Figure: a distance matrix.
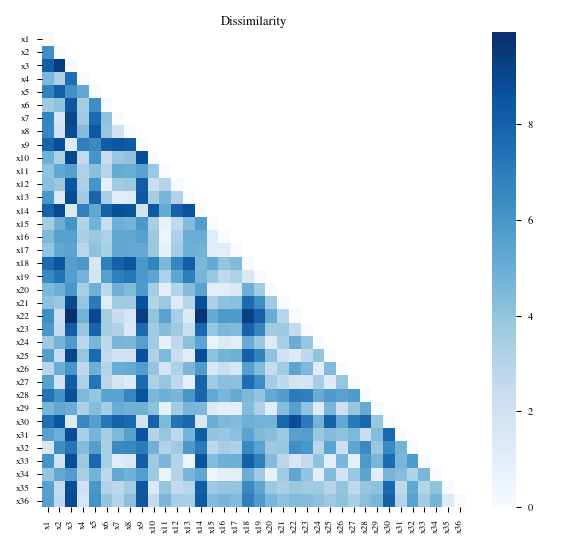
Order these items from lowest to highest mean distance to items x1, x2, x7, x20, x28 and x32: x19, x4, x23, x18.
x4, x23, x19, x18
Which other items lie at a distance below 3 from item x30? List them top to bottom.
x3, x9, x14
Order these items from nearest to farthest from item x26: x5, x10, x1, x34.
x34, x1, x10, x5
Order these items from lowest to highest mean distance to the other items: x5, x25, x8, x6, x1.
x6, x25, x8, x1, x5
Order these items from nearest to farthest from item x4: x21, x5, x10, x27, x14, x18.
x10, x27, x21, x5, x18, x14
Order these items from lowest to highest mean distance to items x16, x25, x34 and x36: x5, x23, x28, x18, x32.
x23, x32, x28, x5, x18
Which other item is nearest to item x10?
x35
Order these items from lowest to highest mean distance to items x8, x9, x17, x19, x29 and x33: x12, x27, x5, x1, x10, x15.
x15, x27, x12, x10, x5, x1
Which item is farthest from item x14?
x22
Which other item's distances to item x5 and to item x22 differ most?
x18
